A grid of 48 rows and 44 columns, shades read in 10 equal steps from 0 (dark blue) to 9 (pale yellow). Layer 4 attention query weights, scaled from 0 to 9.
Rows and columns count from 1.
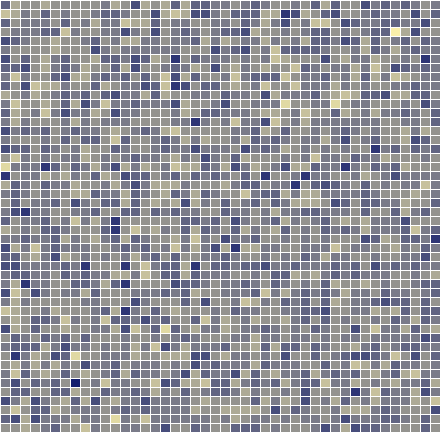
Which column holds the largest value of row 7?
28
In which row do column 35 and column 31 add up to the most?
13
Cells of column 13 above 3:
36
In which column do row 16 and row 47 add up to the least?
35
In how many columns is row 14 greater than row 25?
14
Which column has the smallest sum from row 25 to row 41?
33
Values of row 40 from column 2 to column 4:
1 4 6
